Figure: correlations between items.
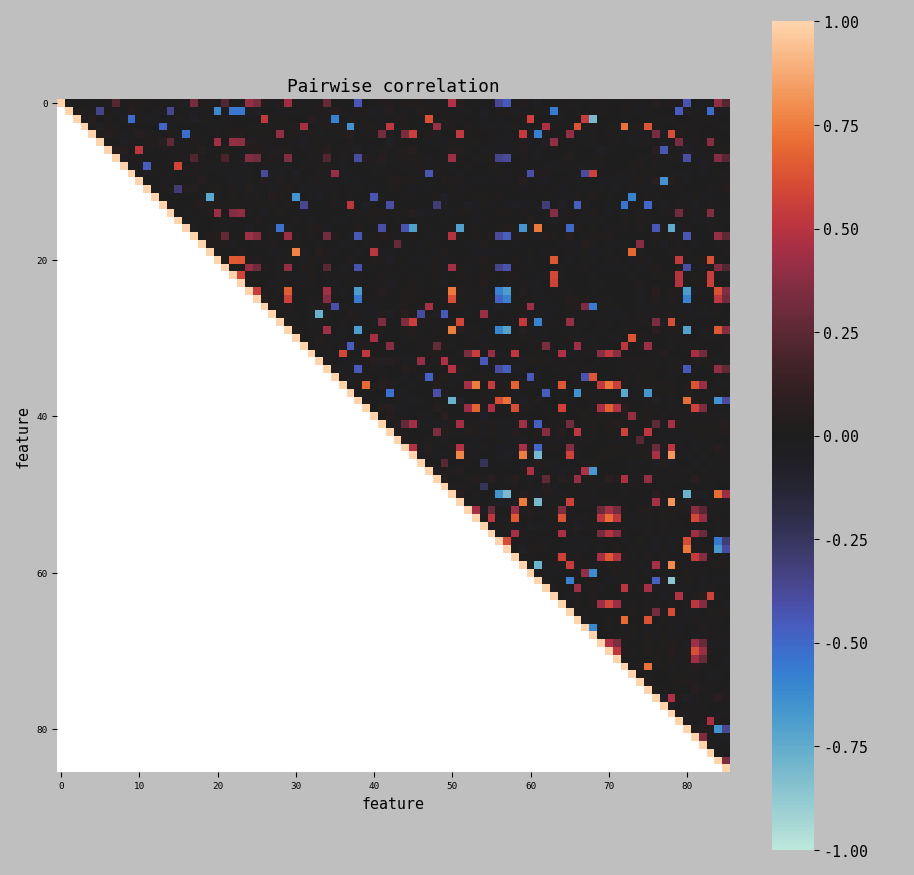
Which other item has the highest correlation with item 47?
2
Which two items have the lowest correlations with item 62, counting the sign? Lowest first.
37, 13
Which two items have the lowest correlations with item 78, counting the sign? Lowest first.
61, 16
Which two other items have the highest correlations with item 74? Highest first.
18, 43
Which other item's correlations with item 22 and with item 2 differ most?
68
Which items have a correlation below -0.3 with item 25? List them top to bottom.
38, 56, 57, 80
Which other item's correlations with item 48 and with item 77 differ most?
10
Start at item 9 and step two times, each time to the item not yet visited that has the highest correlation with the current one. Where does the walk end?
35
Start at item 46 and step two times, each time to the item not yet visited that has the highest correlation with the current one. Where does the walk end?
49
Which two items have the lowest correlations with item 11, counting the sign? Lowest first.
8, 15
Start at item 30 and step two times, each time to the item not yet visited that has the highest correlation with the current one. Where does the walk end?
73
